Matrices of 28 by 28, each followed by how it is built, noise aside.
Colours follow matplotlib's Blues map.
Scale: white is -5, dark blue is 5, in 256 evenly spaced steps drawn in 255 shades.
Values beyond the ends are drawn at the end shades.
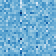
uneven columns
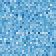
uneven rows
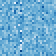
uneven columns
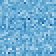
uneven rows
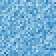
Hankel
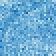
smooth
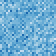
Hankel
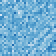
Hankel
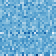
uneven rows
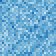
Hankel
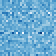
uneven rows
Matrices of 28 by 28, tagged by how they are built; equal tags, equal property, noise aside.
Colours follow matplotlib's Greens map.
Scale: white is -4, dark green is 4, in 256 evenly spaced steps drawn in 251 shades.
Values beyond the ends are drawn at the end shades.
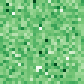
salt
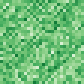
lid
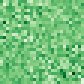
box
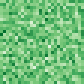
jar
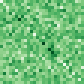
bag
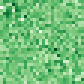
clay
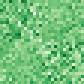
box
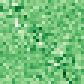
clay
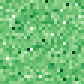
salt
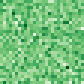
bag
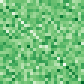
bag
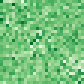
box
